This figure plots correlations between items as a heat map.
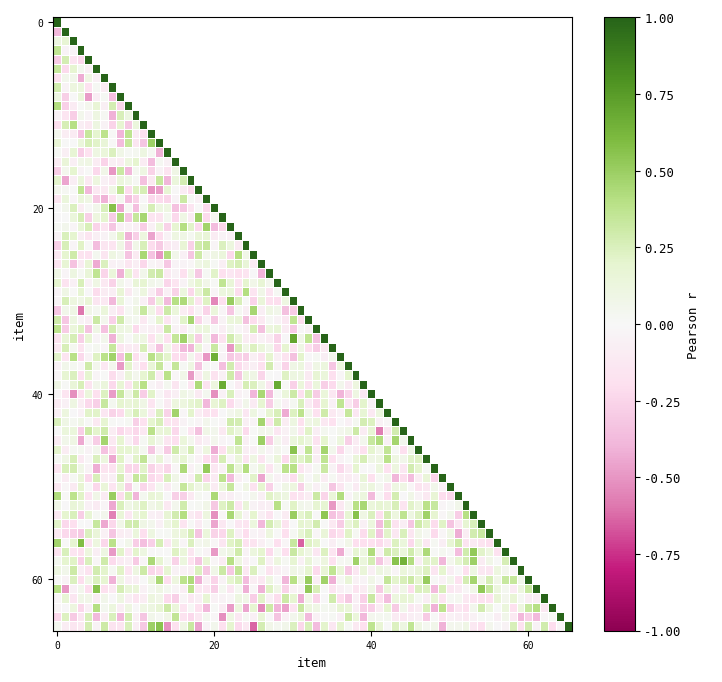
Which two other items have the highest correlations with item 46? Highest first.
30, 34
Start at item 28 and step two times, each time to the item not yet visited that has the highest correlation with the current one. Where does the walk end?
21
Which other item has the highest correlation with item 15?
42
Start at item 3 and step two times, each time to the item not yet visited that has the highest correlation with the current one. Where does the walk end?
0
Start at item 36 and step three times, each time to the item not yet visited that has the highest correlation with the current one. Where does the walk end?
51
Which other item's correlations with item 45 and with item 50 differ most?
3
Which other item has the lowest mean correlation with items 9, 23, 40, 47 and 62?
20
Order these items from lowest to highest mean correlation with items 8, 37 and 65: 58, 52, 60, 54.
54, 58, 52, 60
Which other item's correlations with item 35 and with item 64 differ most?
59
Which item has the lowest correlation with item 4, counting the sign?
8
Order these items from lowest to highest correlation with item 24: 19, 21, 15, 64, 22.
15, 64, 22, 21, 19
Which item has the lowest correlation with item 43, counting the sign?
49
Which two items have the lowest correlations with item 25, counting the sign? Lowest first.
65, 13
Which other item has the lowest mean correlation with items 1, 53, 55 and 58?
7
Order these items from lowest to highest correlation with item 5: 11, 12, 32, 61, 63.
11, 12, 32, 63, 61
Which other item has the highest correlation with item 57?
53
